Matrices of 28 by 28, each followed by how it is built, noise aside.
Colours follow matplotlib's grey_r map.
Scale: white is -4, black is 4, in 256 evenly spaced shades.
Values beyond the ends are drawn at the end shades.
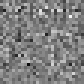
uneven rows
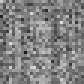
blocks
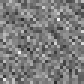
Toeplitz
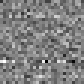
uneven rows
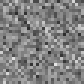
Toeplitz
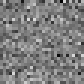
uneven rows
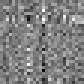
low rank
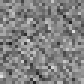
Toeplitz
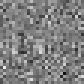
low rank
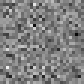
low rank
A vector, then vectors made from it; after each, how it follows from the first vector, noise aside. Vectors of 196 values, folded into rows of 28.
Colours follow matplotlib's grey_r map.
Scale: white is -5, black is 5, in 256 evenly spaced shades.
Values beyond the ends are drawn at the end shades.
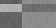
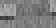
wrapped around, negated, partly zeroed.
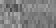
negated, partly zeroed.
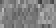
wrapped around, negated, partly zeroed.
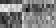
scaled up.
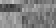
negated.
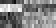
scaled up.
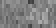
wrapped around, negated, partly zeroed.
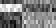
scaled up.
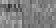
negated, partly zeroed.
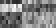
scaled up.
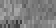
wrapped around, negated, partly zeroed.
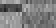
negated.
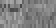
negated, partly zeroed.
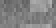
wrapped around, negated, partly zeroed.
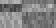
negated.
